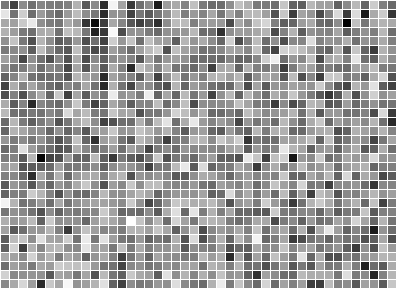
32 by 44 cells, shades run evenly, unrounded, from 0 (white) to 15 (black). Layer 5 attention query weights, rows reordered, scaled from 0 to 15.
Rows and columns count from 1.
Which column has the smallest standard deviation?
9
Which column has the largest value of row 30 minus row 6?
33
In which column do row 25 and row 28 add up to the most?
42
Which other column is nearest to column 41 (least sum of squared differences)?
23
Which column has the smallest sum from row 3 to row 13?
13
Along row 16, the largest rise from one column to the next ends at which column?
28
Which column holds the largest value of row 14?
44
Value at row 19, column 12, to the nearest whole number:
9
